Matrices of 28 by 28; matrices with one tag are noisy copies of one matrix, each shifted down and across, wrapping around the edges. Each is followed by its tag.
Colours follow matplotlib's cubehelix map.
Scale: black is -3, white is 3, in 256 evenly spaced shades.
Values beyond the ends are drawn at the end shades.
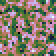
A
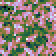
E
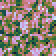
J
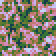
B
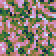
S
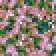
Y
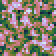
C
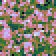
E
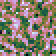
S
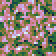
B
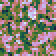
J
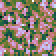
C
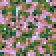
Y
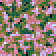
B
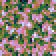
Y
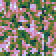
C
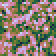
B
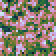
E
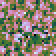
J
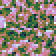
J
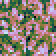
C
